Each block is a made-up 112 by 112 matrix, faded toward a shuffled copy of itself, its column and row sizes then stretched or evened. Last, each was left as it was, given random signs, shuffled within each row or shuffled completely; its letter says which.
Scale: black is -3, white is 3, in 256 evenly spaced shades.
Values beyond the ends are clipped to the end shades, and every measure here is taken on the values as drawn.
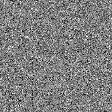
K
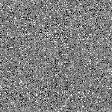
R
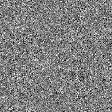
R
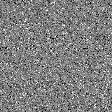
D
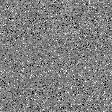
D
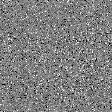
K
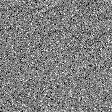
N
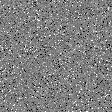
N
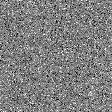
N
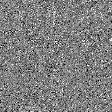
K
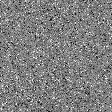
N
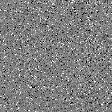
R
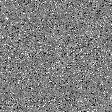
D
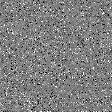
K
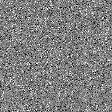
R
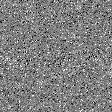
D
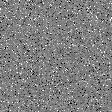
N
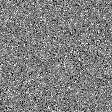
D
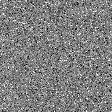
N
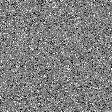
D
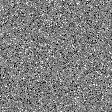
N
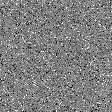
N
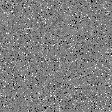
K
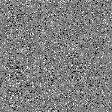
R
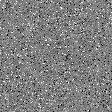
N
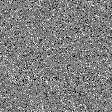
D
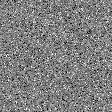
N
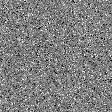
N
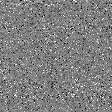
D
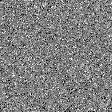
D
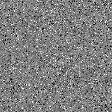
R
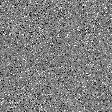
D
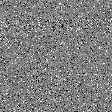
K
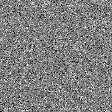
K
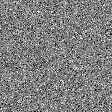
D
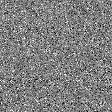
D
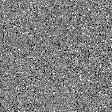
K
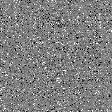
R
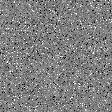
D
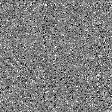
K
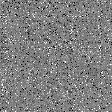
R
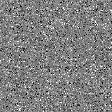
R
